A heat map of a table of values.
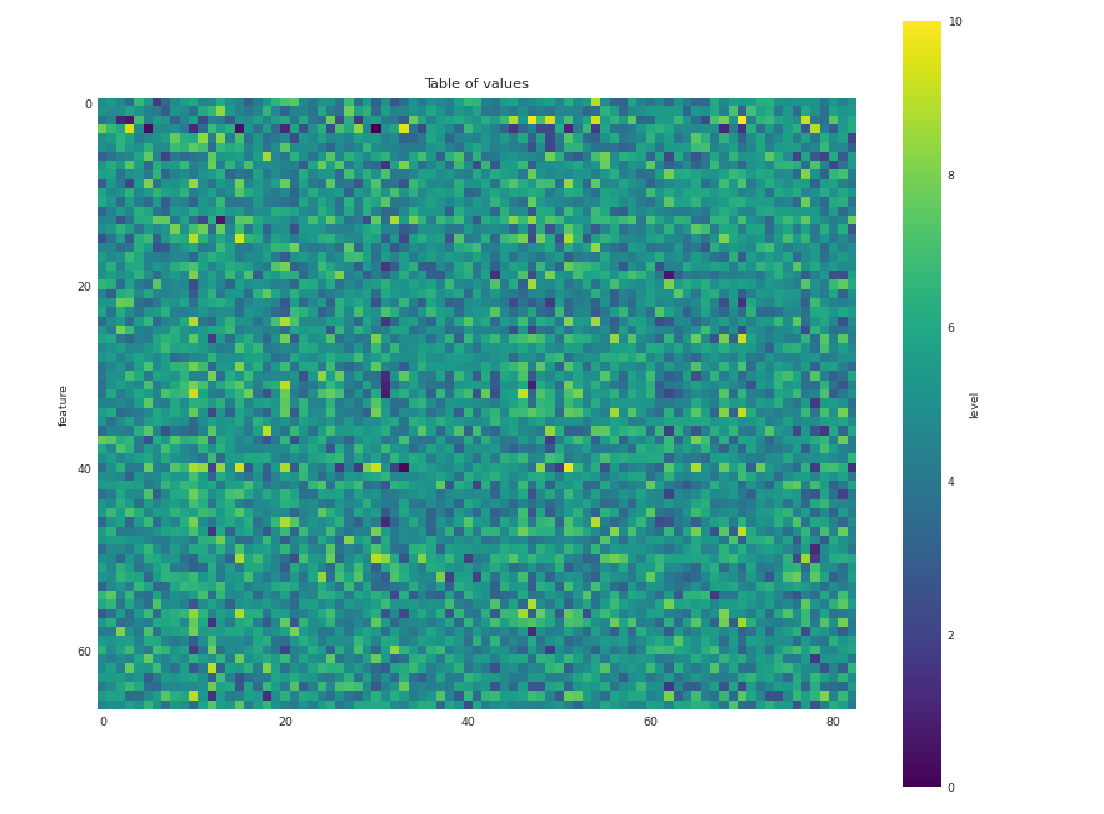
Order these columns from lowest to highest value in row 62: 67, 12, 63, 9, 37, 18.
37, 9, 63, 67, 18, 12
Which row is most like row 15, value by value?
56
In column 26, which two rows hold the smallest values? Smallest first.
40, 2
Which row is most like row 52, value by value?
42
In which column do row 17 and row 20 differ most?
47
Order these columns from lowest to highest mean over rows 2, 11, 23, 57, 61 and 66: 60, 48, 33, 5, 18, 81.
33, 60, 18, 5, 48, 81
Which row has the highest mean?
13
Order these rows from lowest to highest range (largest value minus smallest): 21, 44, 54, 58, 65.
44, 21, 54, 58, 65
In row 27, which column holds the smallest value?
73
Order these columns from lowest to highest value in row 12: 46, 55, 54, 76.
46, 76, 55, 54
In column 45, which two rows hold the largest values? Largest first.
2, 13
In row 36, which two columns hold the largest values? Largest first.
18, 49
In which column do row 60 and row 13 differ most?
49
